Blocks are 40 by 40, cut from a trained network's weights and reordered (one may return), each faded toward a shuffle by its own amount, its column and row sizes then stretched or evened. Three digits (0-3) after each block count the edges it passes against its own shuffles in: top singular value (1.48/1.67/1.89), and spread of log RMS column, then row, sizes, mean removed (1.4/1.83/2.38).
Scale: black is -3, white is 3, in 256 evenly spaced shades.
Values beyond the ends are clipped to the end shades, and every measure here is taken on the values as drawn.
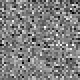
0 2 1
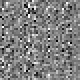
1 3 0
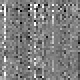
2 3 1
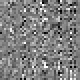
2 3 1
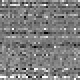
3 1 3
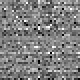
1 1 2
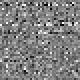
0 1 3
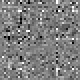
0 2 2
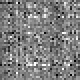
1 1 2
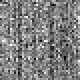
2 0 1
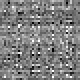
2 3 0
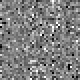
0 2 1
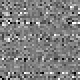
0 1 3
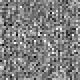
0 0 0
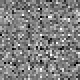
0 1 0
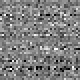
0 0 3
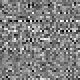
2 0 3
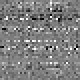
0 1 3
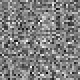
2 0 1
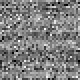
1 0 0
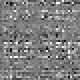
1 2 3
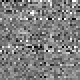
0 0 3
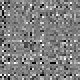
2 3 3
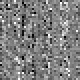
0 3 0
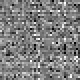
1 2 0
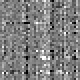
3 3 2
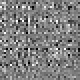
2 2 3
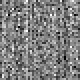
1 0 0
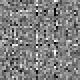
1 3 1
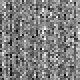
2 1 0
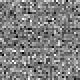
0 2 0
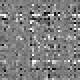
2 3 3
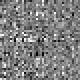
1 3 1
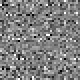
0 1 3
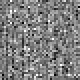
0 1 0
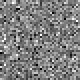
0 2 0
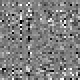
0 3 3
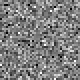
0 0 0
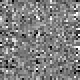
0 3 0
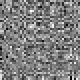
3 1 2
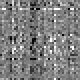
2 2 3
